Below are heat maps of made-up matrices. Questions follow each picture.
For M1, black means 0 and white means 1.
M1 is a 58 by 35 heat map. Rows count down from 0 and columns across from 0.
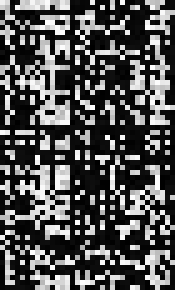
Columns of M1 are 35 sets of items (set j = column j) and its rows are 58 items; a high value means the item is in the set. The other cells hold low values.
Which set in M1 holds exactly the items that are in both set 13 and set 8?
22
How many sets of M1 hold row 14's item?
10
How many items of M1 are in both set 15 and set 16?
3
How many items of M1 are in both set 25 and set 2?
5
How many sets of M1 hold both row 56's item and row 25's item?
0
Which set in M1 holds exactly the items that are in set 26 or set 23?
20
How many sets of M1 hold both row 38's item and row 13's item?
9
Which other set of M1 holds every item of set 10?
32
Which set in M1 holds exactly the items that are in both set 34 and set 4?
14
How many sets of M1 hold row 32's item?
3
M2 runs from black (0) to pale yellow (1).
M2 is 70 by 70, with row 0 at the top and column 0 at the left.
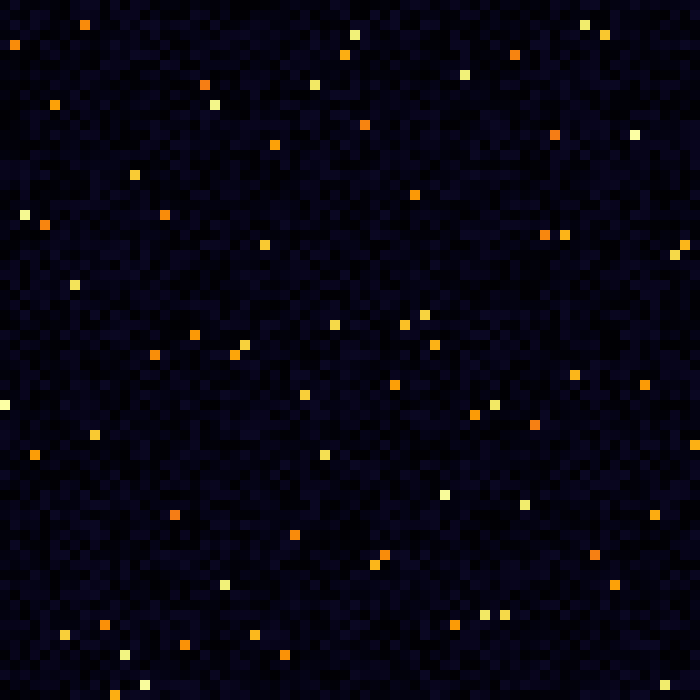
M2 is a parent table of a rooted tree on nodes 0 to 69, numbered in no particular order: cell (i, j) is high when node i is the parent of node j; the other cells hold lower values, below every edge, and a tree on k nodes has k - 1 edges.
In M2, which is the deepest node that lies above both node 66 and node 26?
24
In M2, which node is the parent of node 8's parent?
21
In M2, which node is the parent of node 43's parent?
5
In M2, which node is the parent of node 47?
41
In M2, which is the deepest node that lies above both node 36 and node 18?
51
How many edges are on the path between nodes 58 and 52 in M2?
3
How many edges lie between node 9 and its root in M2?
5
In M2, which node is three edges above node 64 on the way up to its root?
13
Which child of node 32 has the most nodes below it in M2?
40
